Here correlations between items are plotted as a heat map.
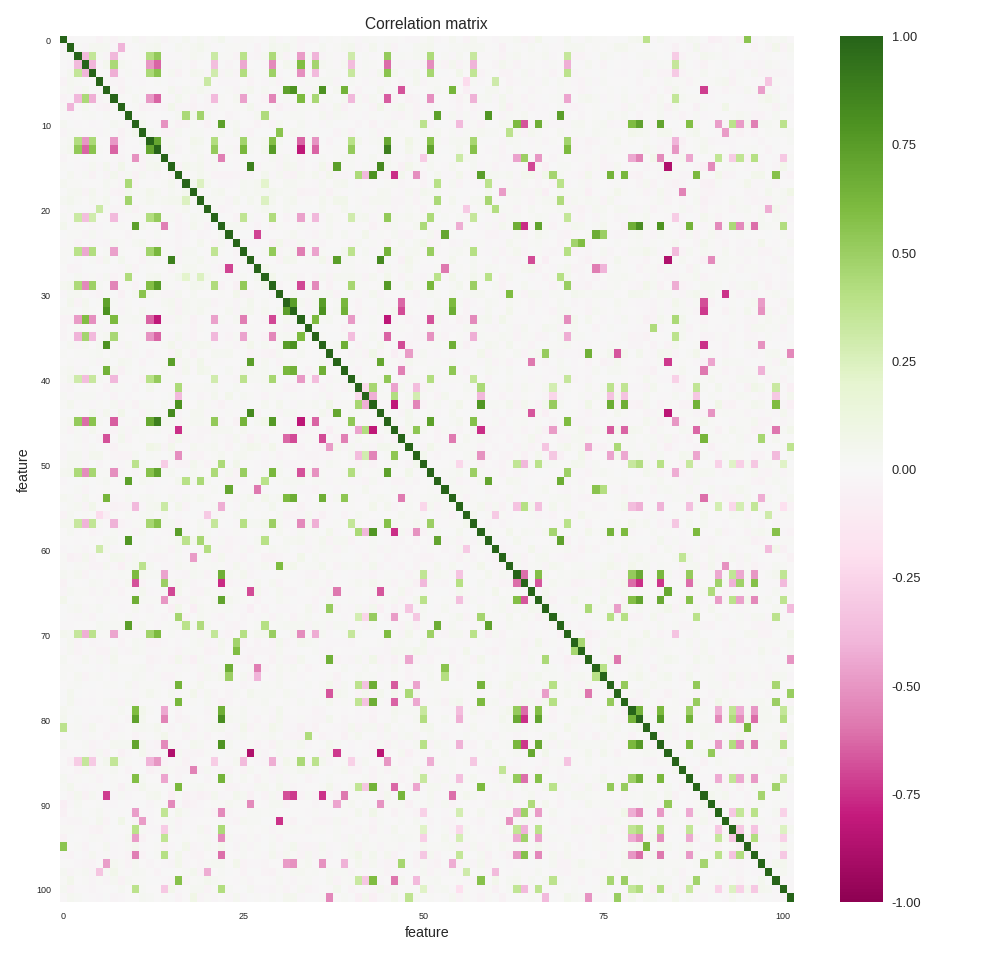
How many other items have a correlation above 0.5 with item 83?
7
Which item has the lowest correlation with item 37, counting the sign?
77
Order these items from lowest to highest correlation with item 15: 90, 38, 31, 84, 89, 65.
84, 65, 90, 89, 31, 38
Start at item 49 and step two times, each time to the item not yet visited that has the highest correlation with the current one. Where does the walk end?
42
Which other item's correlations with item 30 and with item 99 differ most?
92
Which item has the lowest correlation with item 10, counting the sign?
64
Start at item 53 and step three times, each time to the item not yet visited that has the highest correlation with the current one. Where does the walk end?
75
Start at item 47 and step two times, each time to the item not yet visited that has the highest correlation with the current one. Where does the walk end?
97
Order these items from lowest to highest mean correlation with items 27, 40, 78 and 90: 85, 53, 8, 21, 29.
53, 85, 8, 21, 29
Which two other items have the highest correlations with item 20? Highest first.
60, 5
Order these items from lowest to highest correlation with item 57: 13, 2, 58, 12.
58, 2, 12, 13
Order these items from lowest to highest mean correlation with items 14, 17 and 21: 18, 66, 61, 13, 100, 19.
66, 100, 61, 18, 19, 13
